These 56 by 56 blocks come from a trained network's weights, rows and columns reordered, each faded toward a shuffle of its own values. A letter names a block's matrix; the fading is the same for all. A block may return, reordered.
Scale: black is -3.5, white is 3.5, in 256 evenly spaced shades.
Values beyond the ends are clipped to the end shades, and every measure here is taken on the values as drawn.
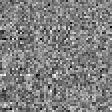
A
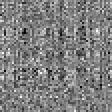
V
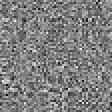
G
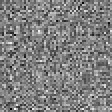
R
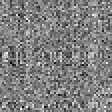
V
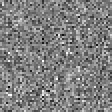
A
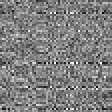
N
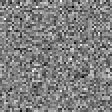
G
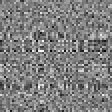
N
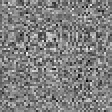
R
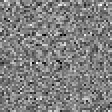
A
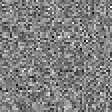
G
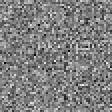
A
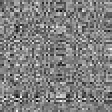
N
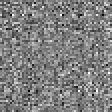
V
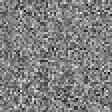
A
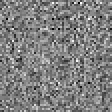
A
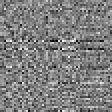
N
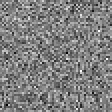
R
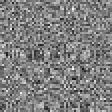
R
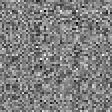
R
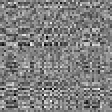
N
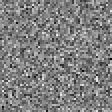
A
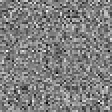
G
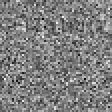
A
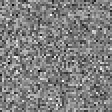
A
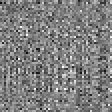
V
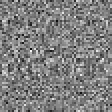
G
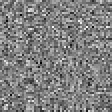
G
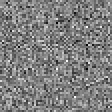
R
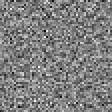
G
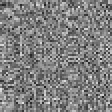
R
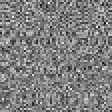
R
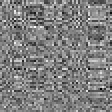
N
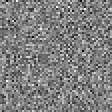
G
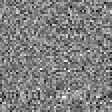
G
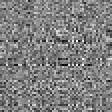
N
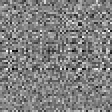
N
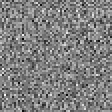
G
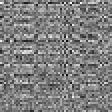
N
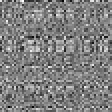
N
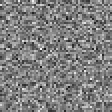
R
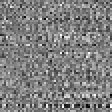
N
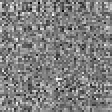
V
